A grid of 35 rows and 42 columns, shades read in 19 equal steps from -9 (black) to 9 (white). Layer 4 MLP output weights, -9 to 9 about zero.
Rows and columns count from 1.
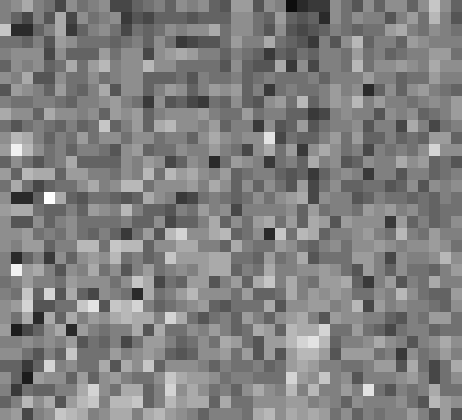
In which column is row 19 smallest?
36
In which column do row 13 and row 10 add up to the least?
28
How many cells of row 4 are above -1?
19
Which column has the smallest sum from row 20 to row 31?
4
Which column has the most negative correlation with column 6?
3
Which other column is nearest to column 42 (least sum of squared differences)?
35
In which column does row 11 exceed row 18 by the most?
16
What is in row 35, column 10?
1
